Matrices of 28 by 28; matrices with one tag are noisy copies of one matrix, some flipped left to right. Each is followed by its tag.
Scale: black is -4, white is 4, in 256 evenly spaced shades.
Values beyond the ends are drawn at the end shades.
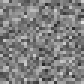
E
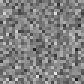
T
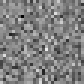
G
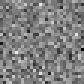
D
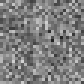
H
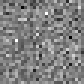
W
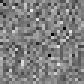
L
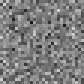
T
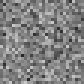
D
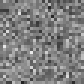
W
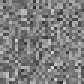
W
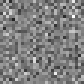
T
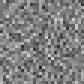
G
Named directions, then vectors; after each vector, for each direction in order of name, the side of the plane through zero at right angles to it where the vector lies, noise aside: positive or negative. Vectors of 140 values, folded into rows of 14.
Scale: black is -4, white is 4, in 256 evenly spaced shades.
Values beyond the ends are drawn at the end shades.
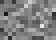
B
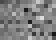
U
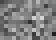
positive, positive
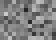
negative, positive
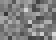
positive, negative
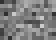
positive, positive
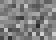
positive, negative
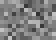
negative, negative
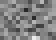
negative, positive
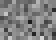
negative, positive
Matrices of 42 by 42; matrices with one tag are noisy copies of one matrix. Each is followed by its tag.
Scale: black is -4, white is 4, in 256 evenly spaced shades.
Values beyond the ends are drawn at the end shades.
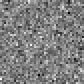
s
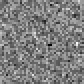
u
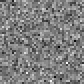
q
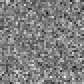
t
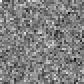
s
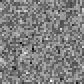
q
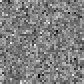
s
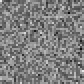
s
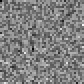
q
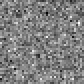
t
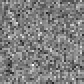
t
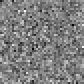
q
